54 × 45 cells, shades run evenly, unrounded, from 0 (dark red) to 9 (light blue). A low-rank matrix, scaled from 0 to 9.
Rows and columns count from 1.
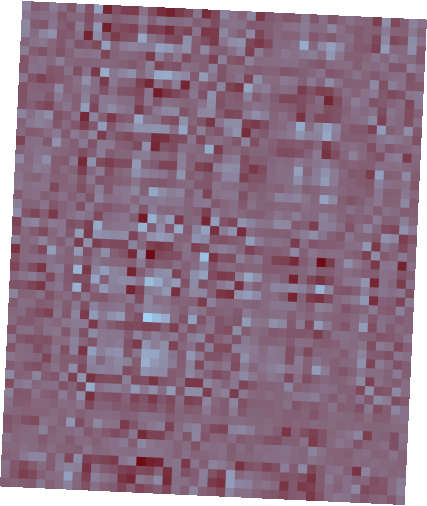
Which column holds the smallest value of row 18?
8
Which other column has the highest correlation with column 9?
7
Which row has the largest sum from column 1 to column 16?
31
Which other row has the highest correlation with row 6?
24
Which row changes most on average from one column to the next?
28
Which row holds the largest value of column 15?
25
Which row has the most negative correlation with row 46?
51
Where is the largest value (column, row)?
16, 35
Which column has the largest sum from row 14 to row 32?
10
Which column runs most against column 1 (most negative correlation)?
22
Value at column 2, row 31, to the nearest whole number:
5
